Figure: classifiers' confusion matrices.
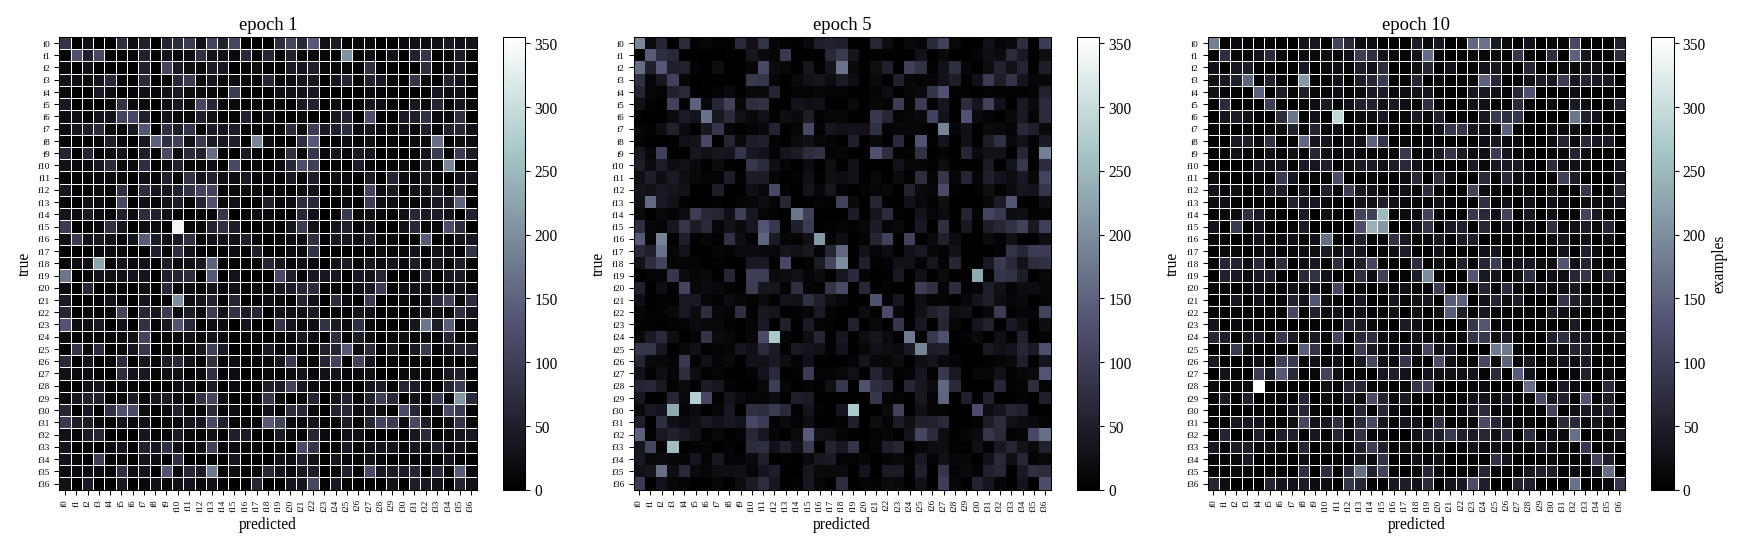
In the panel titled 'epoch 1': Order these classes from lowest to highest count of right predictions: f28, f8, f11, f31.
f28, f11, f31, f8
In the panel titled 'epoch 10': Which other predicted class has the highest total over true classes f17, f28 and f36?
f4
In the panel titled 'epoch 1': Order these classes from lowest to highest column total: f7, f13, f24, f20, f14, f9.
f14, f24, f20, f9, f7, f13
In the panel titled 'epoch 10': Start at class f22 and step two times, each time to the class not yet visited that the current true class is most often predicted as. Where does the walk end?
f9
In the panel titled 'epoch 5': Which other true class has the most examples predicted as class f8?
f5
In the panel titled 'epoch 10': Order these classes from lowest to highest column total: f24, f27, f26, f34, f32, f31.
f34, f27, f31, f26, f32, f24
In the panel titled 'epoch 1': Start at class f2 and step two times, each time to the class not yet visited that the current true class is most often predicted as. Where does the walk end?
f13
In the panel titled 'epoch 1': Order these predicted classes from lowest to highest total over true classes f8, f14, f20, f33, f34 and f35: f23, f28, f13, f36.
f23, f36, f28, f13
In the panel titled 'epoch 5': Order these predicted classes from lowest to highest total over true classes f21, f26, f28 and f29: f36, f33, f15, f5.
f33, f36, f15, f5
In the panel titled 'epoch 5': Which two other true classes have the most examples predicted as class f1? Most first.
f13, f33
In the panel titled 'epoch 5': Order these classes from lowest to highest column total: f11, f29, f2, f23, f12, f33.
f29, f23, f33, f12, f2, f11
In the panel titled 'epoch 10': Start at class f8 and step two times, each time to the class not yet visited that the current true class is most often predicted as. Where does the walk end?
f15
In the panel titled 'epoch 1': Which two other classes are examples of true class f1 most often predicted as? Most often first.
f25, f3
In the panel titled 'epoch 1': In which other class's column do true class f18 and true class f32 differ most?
f3
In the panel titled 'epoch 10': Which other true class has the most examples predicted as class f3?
f14
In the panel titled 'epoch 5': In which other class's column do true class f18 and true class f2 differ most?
f0
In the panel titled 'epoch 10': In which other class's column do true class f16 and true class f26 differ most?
f10
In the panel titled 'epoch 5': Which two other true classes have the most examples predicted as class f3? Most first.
f33, f30
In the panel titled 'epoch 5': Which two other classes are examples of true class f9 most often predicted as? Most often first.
f36, f21
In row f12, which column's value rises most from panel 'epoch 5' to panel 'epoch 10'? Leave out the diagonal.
f23
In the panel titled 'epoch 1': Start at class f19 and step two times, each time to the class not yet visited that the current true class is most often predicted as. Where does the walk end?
f22
